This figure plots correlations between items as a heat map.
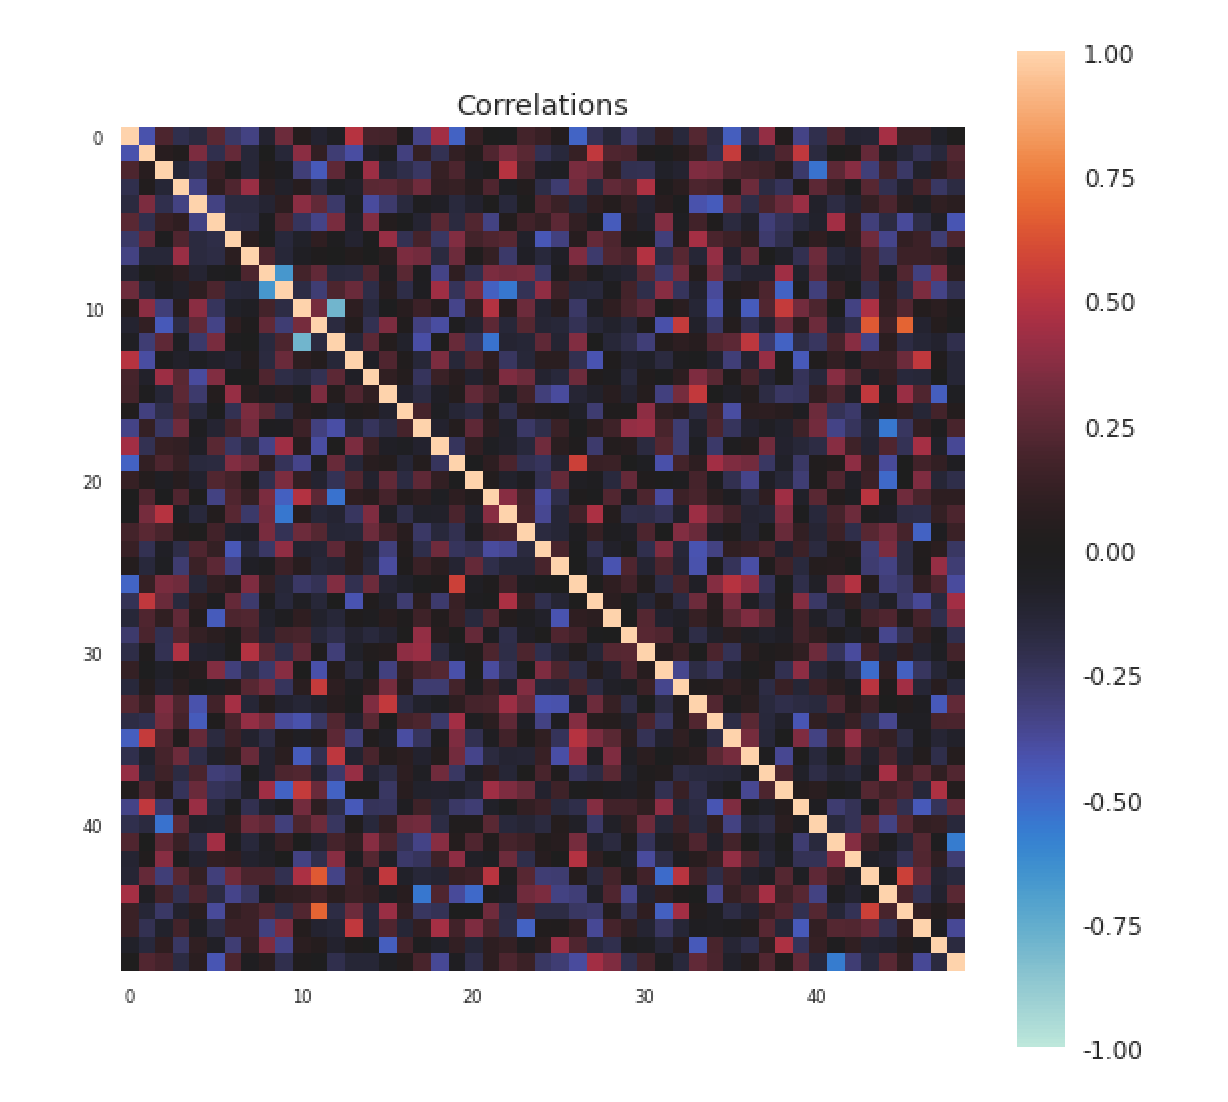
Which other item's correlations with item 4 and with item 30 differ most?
3
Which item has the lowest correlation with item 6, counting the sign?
24
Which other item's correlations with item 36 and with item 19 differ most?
44
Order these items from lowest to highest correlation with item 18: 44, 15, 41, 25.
15, 25, 44, 41
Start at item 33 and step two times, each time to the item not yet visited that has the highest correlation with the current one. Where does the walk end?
43
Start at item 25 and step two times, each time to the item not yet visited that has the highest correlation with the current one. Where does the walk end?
38
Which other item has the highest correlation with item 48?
27
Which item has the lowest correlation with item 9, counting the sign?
8
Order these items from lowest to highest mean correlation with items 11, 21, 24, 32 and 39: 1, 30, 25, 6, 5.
5, 25, 6, 30, 1
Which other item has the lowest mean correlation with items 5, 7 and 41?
48
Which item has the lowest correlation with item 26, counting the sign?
0
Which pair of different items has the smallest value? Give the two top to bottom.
10, 12
